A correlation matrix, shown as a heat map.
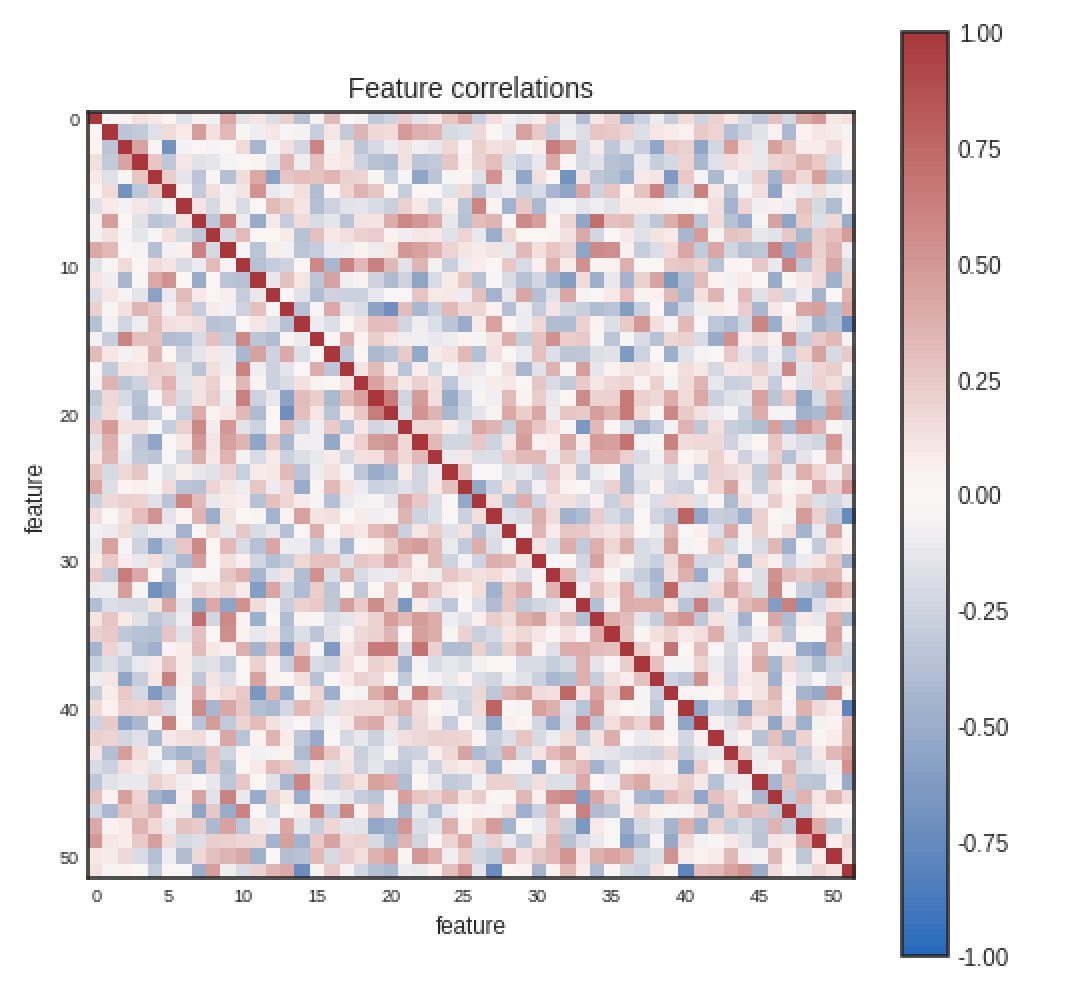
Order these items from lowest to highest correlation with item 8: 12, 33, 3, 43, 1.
3, 12, 1, 43, 33
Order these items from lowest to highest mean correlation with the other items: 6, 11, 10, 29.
11, 6, 29, 10
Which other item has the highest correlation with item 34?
7
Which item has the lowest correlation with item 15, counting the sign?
42
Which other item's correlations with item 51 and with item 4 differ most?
27
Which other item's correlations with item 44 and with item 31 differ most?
40
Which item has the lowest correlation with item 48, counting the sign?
33
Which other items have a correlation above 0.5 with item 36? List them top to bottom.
19, 20, 22, 39
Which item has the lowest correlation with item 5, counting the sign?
2
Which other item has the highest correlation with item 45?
14
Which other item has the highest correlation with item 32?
39
